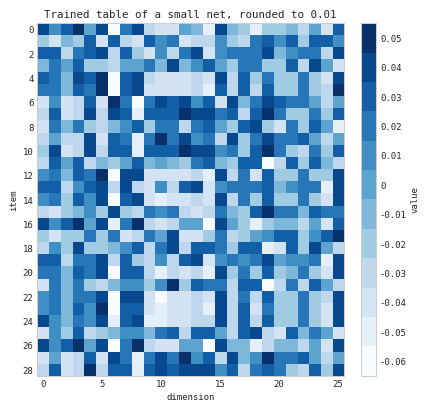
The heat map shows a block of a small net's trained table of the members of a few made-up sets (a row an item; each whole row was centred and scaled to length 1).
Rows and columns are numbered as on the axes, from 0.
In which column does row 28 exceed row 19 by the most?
14
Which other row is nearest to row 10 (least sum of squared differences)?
7
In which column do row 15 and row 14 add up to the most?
19
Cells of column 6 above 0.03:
4
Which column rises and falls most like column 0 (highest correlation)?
5
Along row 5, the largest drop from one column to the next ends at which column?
6
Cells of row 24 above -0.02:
13
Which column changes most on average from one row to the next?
8
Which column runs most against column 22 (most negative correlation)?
23
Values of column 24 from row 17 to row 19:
0.03 0 -0.05
